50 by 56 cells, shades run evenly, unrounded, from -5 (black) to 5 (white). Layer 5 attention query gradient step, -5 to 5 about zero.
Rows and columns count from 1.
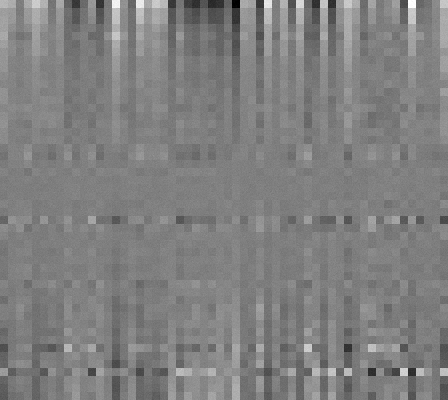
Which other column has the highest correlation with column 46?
33
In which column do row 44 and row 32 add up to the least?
44
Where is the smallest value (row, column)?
1, 30
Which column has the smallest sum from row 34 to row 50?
15
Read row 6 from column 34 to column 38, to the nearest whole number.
1 0 1 0 1
